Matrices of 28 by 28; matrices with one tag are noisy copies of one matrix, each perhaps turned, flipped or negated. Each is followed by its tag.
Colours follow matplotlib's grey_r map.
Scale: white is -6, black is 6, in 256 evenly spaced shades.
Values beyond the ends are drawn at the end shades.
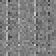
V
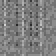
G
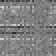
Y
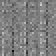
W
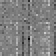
Y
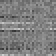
Y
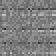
W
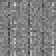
W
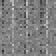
W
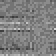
Y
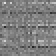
W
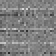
W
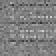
G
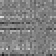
Y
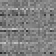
W
